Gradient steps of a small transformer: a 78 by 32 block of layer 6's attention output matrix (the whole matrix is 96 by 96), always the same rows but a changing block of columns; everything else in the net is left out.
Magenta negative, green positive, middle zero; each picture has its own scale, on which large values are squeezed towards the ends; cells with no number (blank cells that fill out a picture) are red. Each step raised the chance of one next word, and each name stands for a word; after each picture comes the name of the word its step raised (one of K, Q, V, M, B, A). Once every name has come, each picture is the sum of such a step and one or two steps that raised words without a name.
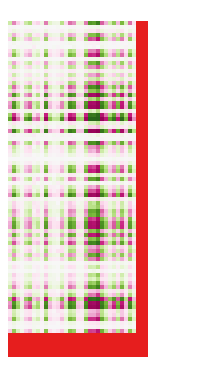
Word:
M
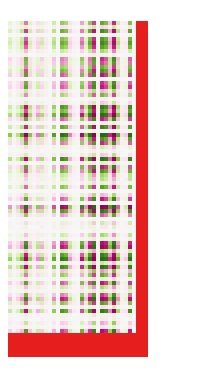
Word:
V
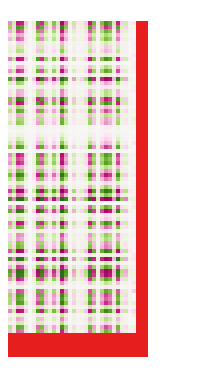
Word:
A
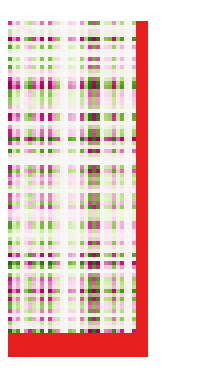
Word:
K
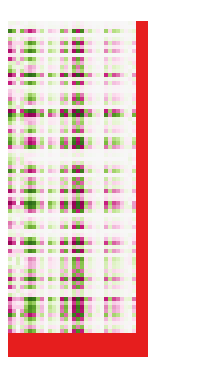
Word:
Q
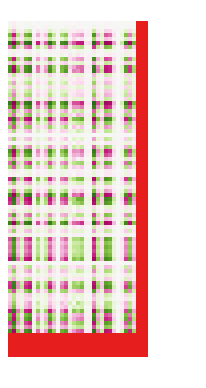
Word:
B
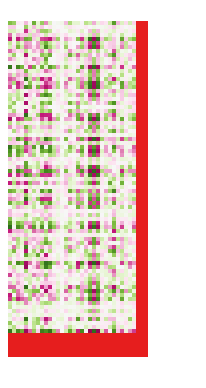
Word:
K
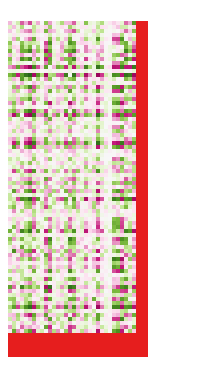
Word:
Q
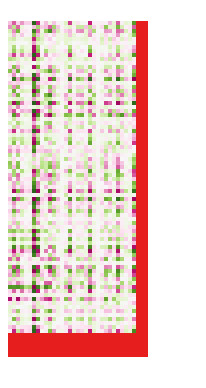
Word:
A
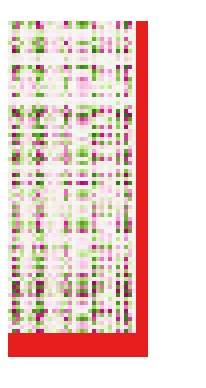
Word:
V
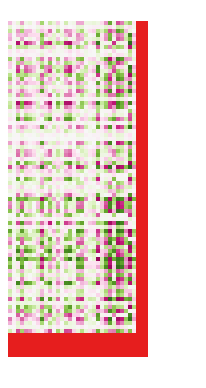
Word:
B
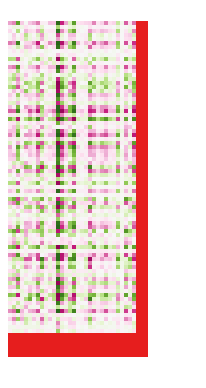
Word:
V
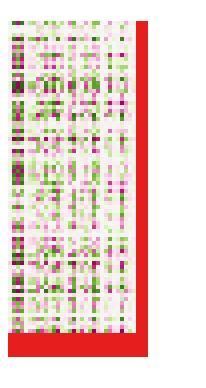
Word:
K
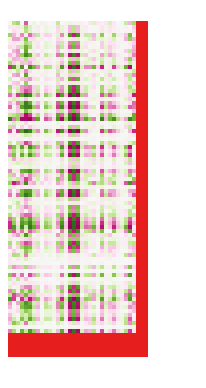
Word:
M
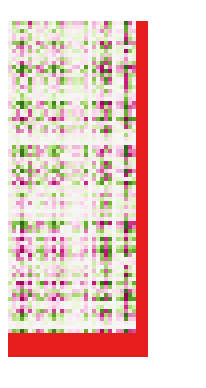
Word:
B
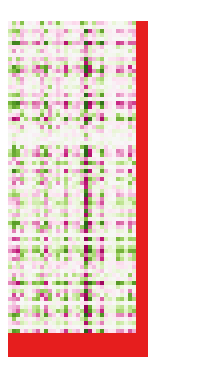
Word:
B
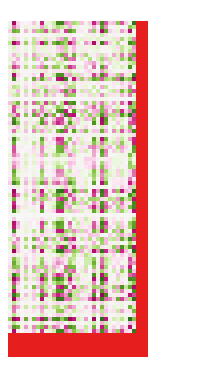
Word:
Q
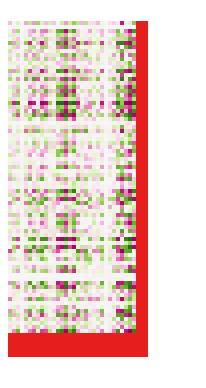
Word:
B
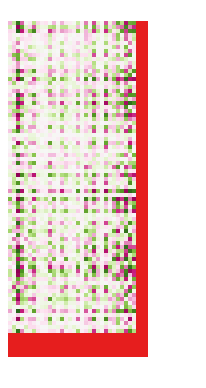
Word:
A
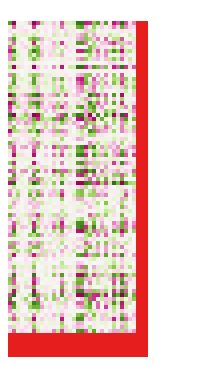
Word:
M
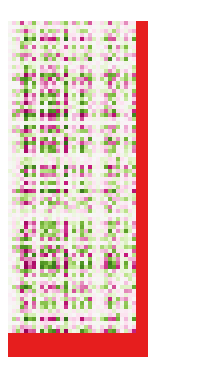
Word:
K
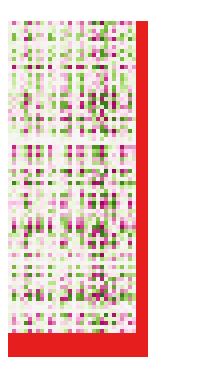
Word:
M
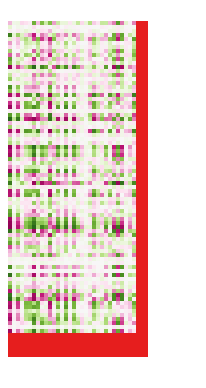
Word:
M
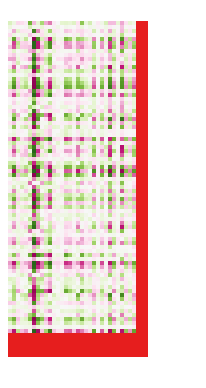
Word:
K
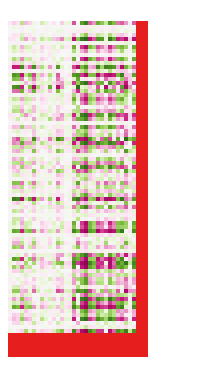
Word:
K
